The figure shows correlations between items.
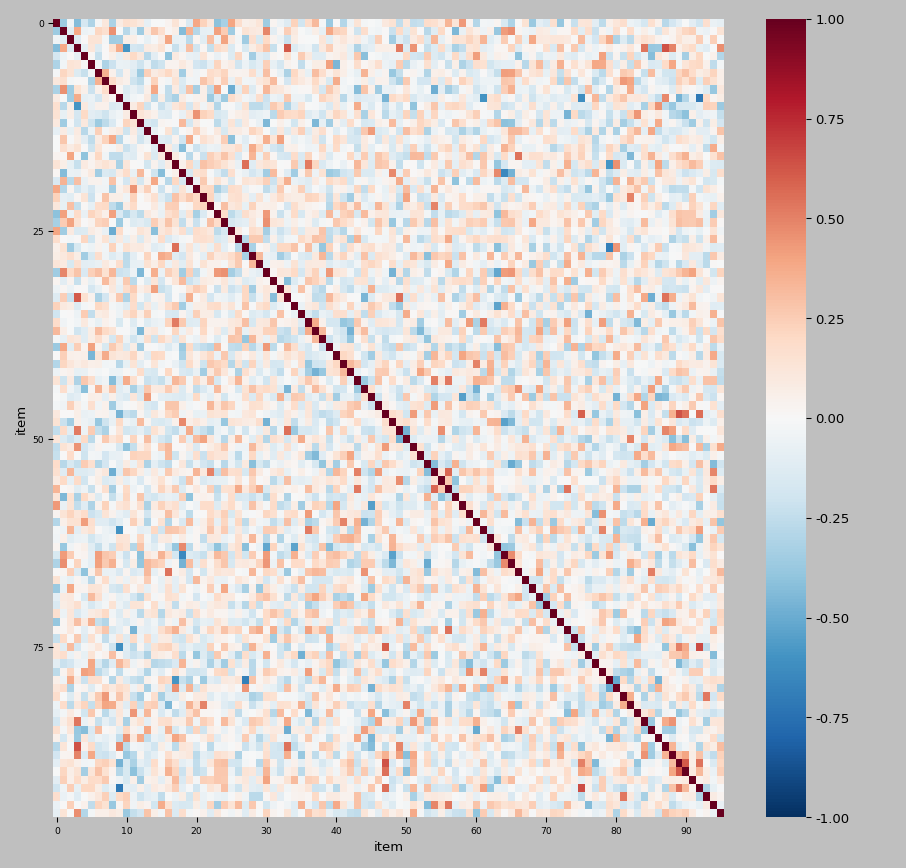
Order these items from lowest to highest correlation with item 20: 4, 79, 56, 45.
4, 79, 56, 45
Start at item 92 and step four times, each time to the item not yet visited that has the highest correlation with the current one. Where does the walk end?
90
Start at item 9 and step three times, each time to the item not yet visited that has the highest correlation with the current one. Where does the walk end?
33
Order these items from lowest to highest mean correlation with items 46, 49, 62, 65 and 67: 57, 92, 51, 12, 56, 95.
57, 92, 12, 95, 51, 56
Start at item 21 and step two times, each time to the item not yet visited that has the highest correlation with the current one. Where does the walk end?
50
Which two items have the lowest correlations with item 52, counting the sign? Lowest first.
37, 36
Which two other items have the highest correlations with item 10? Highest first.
86, 43
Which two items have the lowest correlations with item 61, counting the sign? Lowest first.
9, 80
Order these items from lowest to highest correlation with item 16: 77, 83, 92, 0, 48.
77, 48, 83, 0, 92
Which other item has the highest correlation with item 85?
66
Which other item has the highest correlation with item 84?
3
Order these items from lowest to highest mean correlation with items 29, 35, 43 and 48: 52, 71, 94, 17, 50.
52, 71, 17, 94, 50
